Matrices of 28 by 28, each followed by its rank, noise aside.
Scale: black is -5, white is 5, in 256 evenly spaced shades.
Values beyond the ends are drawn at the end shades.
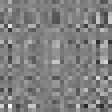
two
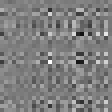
two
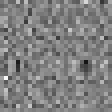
four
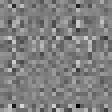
three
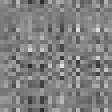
two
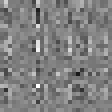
three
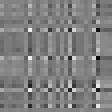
one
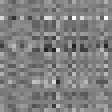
two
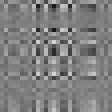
one
